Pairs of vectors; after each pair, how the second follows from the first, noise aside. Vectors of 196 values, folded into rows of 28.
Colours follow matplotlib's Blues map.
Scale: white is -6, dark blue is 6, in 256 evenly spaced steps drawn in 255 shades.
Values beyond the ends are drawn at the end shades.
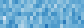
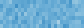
wrapped around, shrunk.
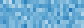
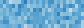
sign-scrambled.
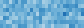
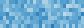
sign-scrambled.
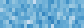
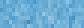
negated, shrunk.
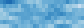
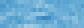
wrapped around, shrunk.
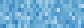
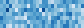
wrapped around, scaled up.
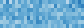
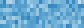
sign-scrambled.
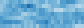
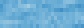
negated, shrunk.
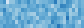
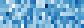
wrapped around, negated, scaled up.
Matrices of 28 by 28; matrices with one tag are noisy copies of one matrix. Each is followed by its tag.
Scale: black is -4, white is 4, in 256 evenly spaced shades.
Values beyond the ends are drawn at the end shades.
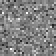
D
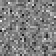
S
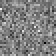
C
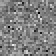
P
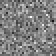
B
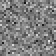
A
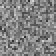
S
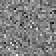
S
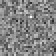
B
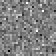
S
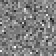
B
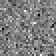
D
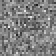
B
